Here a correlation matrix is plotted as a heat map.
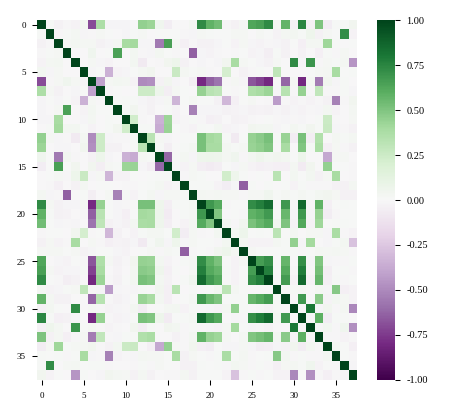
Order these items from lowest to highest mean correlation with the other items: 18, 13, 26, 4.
18, 4, 13, 26
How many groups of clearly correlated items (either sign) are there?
7
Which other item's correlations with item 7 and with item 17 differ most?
24
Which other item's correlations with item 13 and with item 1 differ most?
36
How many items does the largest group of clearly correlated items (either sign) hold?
14
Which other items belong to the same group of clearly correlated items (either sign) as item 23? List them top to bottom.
4, 30, 32, 37
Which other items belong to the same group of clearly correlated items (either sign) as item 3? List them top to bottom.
9, 18
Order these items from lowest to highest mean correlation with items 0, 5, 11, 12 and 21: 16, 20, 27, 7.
16, 7, 20, 27
